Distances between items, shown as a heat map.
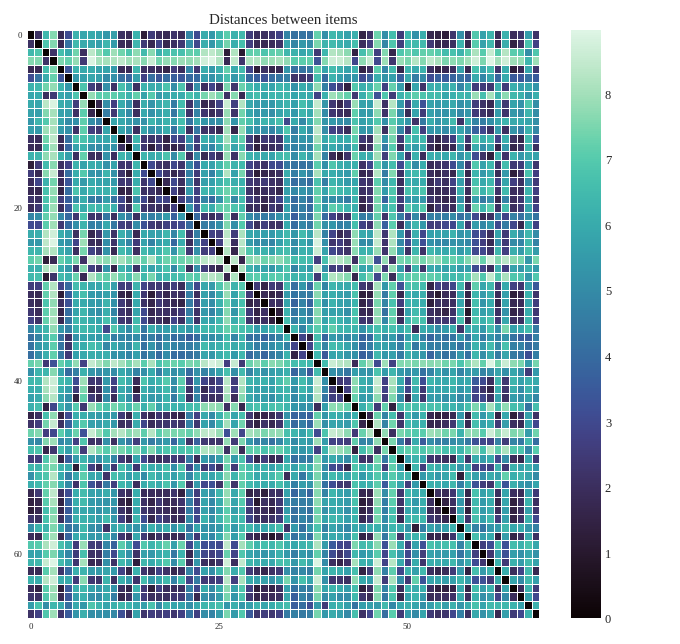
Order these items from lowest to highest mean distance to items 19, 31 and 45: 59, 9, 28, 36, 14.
36, 9, 14, 59, 28
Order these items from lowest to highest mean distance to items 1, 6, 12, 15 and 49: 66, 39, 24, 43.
24, 39, 66, 43
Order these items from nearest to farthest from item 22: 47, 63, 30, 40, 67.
30, 67, 47, 63, 40
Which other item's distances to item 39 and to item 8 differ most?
66
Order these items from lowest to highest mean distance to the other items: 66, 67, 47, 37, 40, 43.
67, 47, 37, 40, 66, 43
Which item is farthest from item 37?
3
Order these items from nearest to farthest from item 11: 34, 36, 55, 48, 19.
19, 55, 36, 34, 48
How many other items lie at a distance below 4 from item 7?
8
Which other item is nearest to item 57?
51
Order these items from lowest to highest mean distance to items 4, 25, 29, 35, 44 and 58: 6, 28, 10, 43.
6, 10, 43, 28
